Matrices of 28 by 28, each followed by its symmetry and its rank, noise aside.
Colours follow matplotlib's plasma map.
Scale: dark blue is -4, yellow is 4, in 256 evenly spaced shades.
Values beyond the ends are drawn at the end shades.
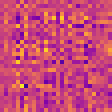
no symmetry, rank four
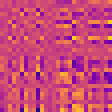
antisymmetric, rank two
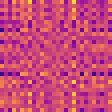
antisymmetric, rank two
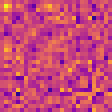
symmetric, rank four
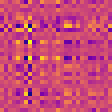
no symmetry, rank two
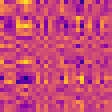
no symmetry, rank two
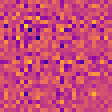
symmetric, rank four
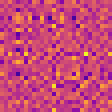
symmetric, rank four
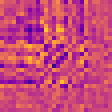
symmetric, rank three
